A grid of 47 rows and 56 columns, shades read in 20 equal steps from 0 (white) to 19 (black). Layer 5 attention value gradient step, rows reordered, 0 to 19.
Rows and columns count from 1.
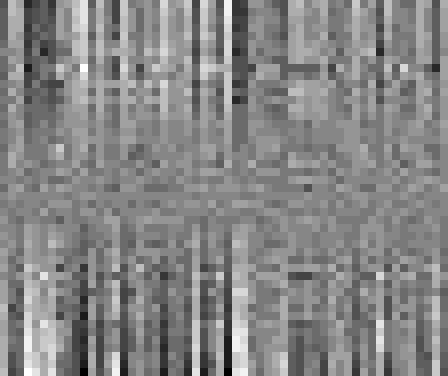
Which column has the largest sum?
20
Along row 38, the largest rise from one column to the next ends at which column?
16
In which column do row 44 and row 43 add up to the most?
29
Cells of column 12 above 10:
10
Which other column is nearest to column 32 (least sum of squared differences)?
40
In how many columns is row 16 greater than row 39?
22
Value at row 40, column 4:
3
